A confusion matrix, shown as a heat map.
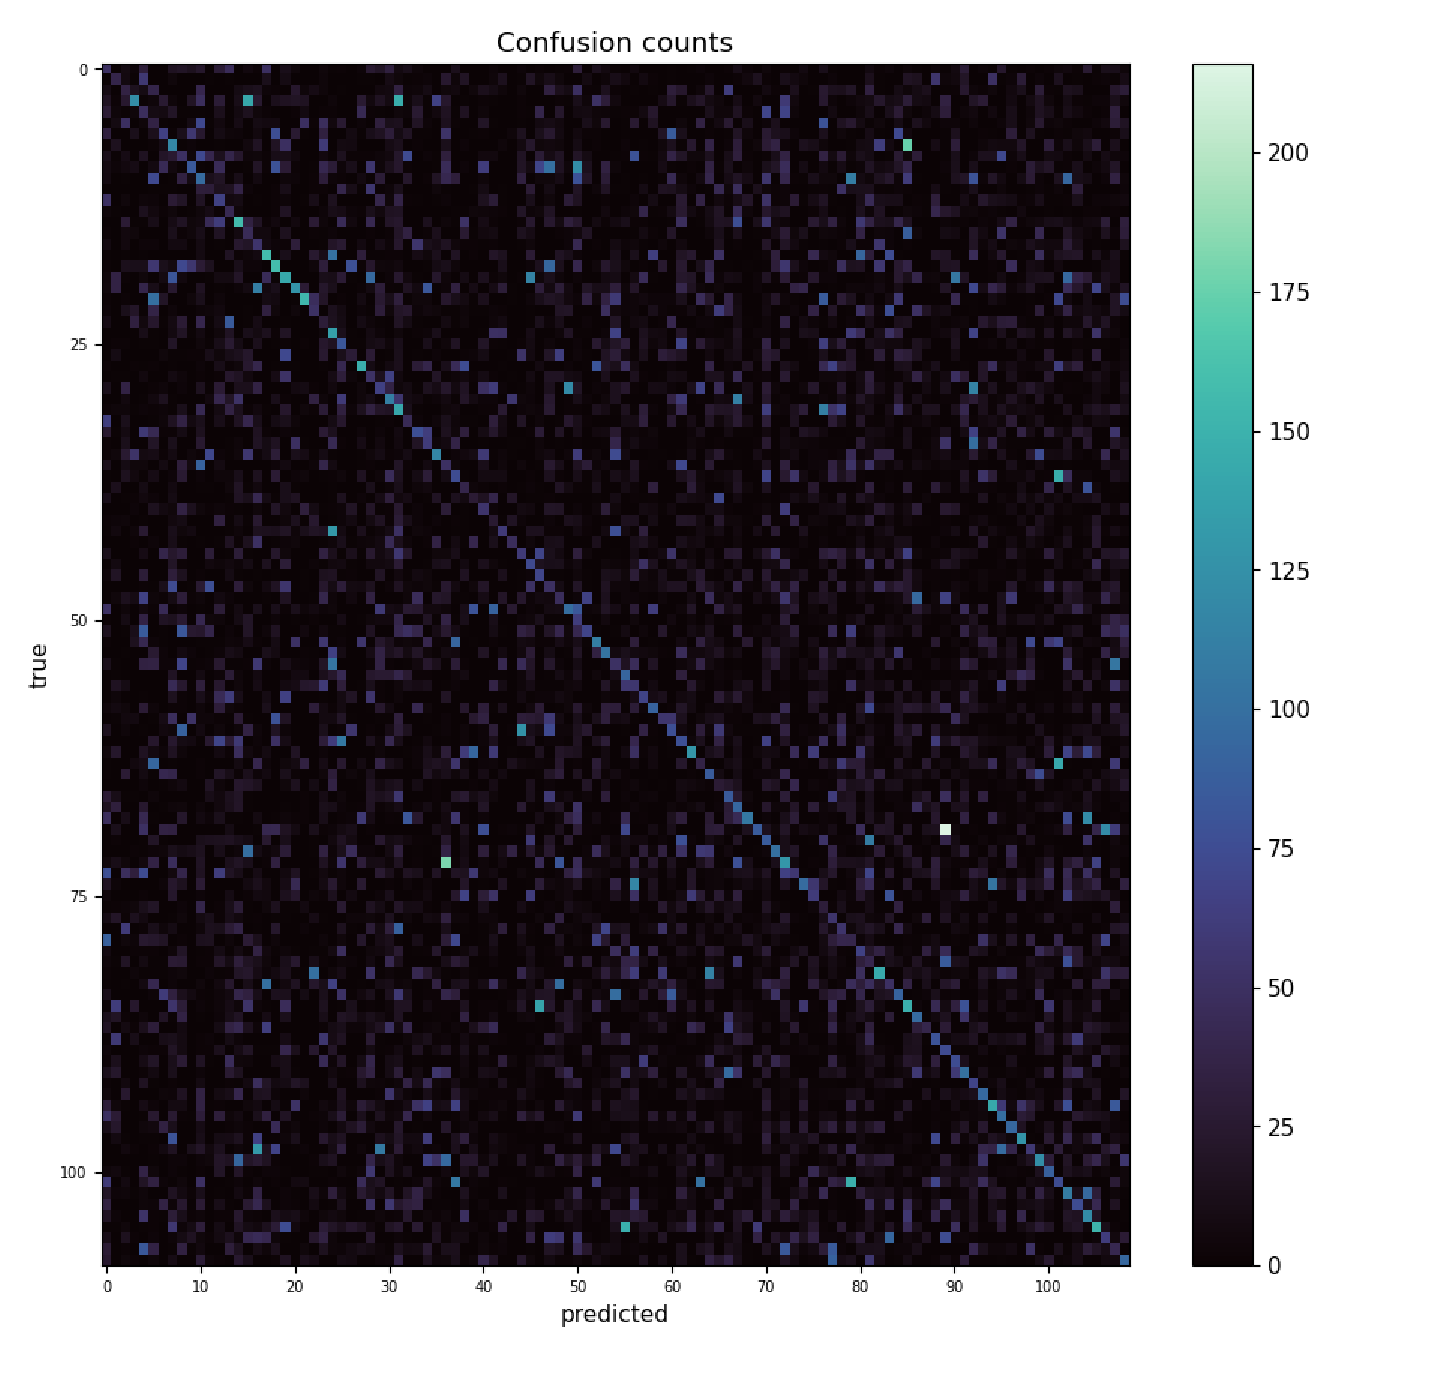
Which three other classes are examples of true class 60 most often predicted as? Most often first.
44, 8, 47
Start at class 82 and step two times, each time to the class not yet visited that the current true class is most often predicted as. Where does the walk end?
99
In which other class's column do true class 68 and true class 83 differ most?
104
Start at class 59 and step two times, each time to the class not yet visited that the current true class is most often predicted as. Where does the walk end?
47
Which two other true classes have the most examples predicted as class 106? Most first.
69, 79
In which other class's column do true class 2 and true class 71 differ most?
15
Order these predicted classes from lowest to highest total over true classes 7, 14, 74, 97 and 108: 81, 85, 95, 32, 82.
32, 95, 82, 81, 85
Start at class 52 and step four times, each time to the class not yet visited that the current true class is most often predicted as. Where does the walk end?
0
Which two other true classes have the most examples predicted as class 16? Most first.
98, 20
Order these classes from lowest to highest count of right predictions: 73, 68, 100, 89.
73, 89, 100, 68
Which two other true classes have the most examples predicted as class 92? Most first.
29, 34
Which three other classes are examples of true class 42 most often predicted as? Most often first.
24, 54, 31
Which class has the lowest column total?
43
